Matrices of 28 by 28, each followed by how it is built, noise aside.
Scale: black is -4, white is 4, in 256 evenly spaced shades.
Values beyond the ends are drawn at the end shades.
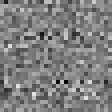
uneven rows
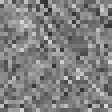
Toeplitz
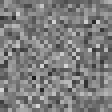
noise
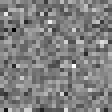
uneven rows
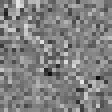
block diagonal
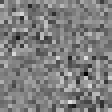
block diagonal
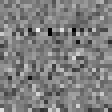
uneven rows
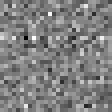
uneven rows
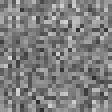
blocks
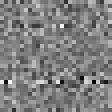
uneven rows
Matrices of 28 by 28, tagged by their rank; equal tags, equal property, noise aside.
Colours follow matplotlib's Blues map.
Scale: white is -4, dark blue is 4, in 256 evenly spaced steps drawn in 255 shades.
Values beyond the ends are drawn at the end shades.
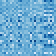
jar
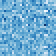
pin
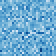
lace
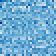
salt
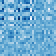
jar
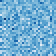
lace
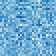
lace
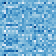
pin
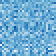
lace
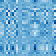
jar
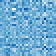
pin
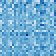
salt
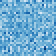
lace
